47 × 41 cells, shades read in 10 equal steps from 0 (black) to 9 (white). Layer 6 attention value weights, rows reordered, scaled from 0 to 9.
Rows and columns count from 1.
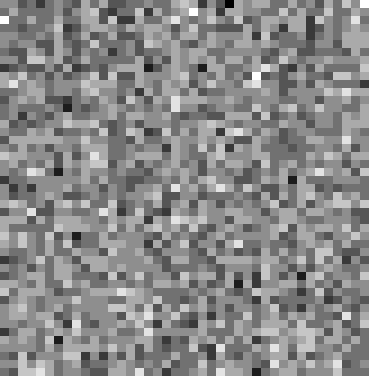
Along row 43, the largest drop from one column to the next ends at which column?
7
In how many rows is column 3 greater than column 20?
16
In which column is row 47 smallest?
29
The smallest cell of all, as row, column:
1, 26
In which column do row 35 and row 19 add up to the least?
34
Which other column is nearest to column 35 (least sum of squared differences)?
6
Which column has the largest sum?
30
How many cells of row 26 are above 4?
26
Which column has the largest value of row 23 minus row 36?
24
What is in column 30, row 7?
4
